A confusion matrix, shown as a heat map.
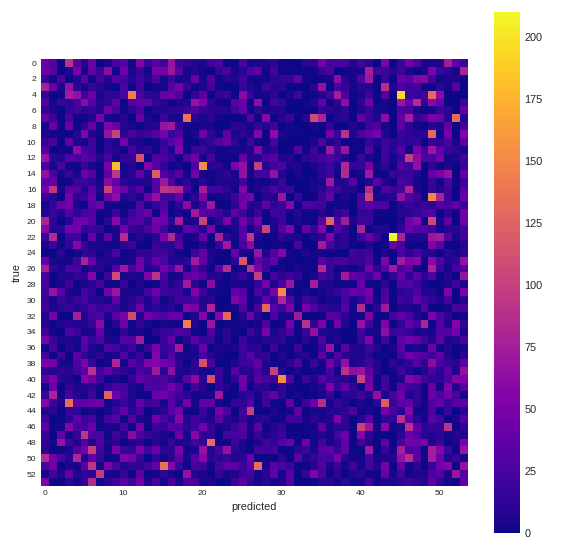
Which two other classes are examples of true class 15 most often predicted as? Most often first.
36, 8
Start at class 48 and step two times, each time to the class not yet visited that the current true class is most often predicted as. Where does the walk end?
28
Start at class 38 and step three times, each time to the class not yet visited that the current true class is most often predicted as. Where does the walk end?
17
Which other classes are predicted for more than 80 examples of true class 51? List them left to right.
6, 15, 27
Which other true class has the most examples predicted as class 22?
42
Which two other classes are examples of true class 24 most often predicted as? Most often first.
27, 30
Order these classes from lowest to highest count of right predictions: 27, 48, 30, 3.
48, 3, 30, 27
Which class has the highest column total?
49
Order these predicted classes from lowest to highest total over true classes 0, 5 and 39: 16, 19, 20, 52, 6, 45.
52, 20, 19, 45, 16, 6
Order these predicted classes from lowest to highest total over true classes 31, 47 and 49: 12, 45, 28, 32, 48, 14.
32, 48, 14, 45, 12, 28
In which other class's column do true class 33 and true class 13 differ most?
9
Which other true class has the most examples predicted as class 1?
16
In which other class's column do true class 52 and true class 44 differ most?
7
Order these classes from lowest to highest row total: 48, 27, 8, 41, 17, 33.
8, 41, 48, 33, 27, 17
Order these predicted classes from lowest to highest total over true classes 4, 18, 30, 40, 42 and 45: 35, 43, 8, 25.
35, 43, 8, 25
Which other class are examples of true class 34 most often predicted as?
43
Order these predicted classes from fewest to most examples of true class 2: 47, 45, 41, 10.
10, 45, 47, 41
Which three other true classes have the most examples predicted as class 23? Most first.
32, 26, 49
